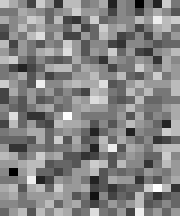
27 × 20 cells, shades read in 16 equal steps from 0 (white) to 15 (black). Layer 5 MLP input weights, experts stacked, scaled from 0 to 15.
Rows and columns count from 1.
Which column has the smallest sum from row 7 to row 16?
20
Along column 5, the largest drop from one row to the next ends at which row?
24
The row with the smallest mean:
11
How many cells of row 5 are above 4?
17
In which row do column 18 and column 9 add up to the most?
25
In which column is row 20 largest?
10
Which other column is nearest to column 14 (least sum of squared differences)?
3
